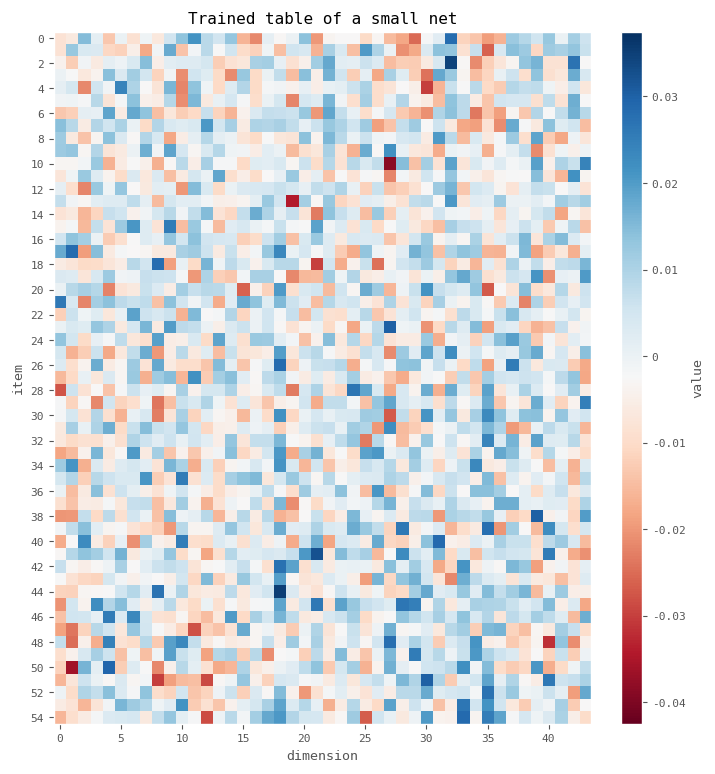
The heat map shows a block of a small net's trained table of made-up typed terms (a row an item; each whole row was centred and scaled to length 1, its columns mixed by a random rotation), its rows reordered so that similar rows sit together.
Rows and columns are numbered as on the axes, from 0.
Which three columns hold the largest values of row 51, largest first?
30, 40, 35
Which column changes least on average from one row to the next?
23
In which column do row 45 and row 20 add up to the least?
15
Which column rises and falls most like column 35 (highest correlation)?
24
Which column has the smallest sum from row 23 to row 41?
19
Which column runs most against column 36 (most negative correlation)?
12
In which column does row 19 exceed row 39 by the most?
39
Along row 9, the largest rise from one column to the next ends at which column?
25
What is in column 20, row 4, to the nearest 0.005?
0
